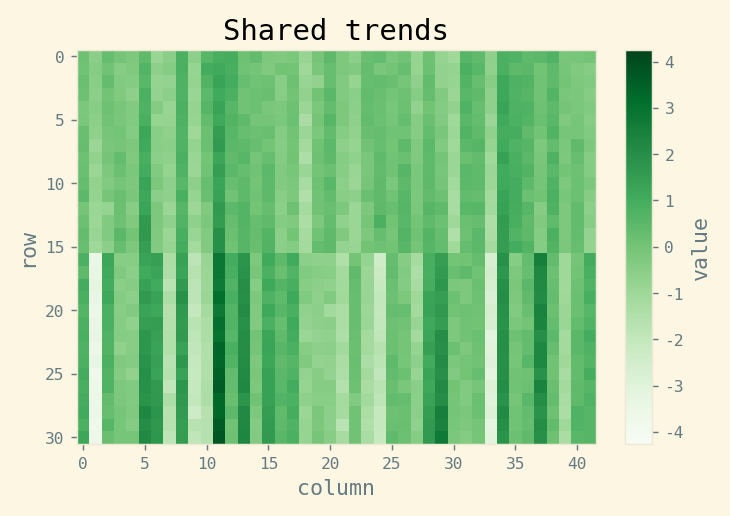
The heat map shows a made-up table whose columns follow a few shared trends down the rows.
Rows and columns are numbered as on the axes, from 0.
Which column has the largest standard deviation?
1
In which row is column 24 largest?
13
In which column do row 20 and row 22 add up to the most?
11
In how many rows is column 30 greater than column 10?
15
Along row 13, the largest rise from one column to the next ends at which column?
34
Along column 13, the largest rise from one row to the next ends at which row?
16
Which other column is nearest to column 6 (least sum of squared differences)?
29
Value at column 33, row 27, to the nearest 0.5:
-3
